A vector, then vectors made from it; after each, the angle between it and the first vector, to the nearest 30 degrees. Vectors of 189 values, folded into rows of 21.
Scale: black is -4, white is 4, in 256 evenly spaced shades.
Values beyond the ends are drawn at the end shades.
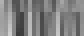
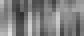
30 degrees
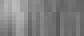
120 degrees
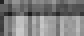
120 degrees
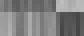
60 degrees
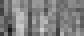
150 degrees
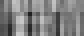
150 degrees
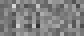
120 degrees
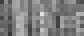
150 degrees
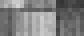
120 degrees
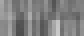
30 degrees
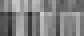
150 degrees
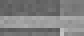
90 degrees
